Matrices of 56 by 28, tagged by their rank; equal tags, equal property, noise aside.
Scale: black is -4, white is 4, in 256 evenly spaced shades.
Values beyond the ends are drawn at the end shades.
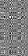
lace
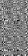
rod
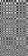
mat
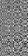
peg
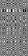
lace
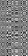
lace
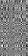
lace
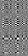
mat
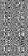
rod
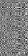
peg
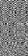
peg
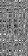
rod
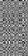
lace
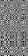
lace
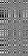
mat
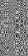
rod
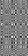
lace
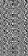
peg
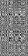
rod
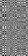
mat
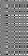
mat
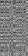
peg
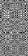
peg
